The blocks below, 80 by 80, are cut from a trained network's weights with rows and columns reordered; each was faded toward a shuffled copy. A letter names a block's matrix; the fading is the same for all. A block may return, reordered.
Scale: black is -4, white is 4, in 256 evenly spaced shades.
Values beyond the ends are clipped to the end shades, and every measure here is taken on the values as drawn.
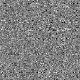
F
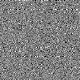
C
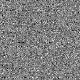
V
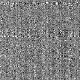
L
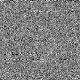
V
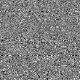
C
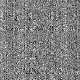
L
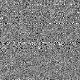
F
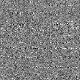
F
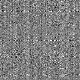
L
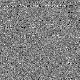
F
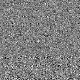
F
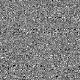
F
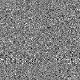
C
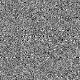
V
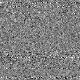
C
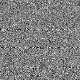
F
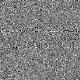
C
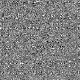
F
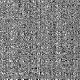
L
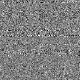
C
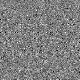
V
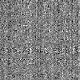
L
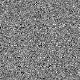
V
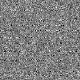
F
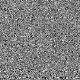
V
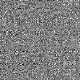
F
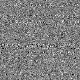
V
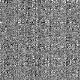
L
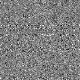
C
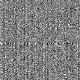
L
